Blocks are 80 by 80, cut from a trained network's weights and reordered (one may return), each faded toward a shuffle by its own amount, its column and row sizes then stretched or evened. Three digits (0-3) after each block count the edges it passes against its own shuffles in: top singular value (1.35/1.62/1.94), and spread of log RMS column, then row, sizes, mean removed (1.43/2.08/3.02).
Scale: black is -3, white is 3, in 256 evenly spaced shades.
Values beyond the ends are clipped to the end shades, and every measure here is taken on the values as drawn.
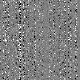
1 3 0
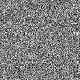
2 0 0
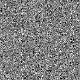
0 2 0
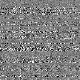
0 1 3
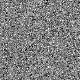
0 1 0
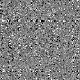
2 2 1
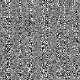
1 3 1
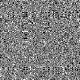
3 1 2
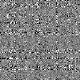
1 2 3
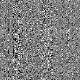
1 3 1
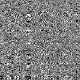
3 2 2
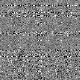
2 2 3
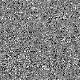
0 1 2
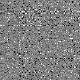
2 2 2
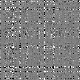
1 3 3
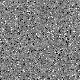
0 0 1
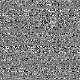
0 1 3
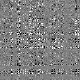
2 3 3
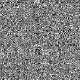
2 1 2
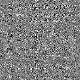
0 2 2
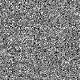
1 1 1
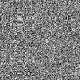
3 1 0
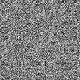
3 0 0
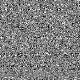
0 0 2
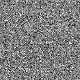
1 1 1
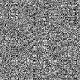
3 1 1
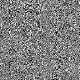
1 2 0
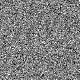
0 0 0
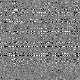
3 2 3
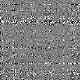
2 3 3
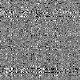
2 2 3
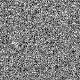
0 1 1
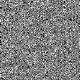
1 2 0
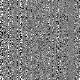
0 3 0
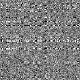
3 2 2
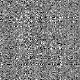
2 2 2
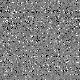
0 1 2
